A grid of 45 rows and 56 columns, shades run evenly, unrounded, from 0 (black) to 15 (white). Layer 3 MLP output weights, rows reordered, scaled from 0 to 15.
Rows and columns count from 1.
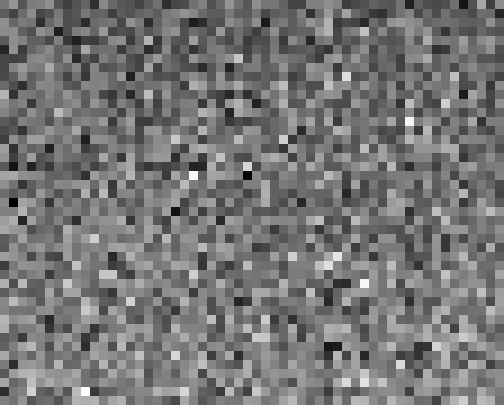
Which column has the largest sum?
44
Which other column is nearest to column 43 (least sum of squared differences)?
34
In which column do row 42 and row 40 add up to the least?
47
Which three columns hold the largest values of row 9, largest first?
39, 51, 37
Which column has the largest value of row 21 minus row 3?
30
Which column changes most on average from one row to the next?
23
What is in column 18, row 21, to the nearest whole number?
5
